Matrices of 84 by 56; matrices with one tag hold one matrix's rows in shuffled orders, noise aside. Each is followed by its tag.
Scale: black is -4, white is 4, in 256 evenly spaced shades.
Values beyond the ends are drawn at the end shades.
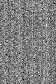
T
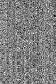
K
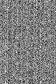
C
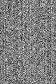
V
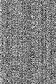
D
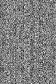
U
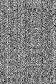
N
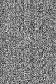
U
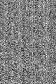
T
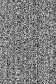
K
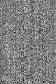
U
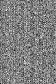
U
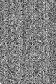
T
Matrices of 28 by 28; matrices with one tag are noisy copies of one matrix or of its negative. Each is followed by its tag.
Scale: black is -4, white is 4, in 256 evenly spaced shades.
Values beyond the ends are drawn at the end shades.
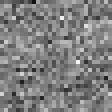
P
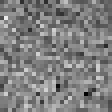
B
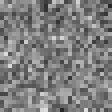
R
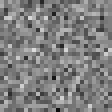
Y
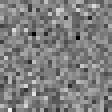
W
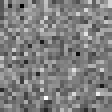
R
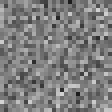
W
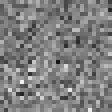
P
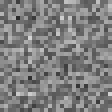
P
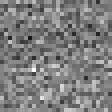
P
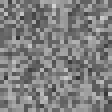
Y
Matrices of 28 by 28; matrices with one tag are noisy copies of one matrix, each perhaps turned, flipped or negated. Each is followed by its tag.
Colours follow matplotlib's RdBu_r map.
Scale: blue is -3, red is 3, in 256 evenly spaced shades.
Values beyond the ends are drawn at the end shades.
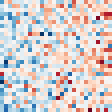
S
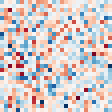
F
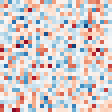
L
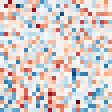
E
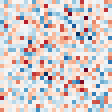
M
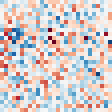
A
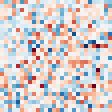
M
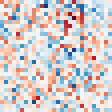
A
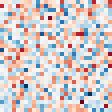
L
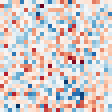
A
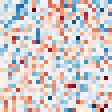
E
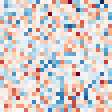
E
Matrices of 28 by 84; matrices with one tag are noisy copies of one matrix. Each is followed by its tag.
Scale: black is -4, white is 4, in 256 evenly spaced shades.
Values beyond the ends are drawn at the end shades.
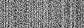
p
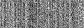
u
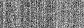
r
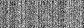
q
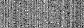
p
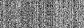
r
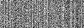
p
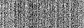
u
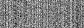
p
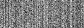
p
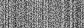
p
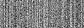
p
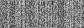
q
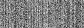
p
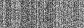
r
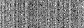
u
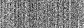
u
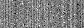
p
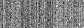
r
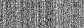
r
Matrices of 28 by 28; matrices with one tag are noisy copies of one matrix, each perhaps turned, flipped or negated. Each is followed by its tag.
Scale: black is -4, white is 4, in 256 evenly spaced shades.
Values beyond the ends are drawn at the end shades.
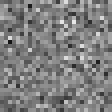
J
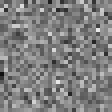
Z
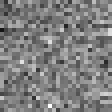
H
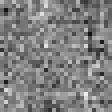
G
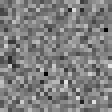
J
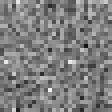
H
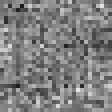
G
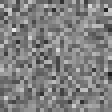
Z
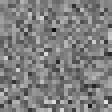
Z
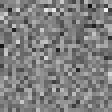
Z
